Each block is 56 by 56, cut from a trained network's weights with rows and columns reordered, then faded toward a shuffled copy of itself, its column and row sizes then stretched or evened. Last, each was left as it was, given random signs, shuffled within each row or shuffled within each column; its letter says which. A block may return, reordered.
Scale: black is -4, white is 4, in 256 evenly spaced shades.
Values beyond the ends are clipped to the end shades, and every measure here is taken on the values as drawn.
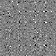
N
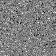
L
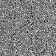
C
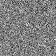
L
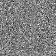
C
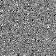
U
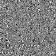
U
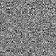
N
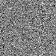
C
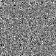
U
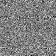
L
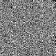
N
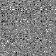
N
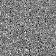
C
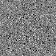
U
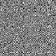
N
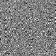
N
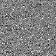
U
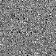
U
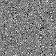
C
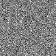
C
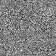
L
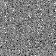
C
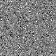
C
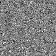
L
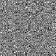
N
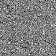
L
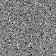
C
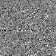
U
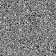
L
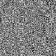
N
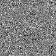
U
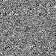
L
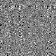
N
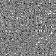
N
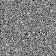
L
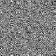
N
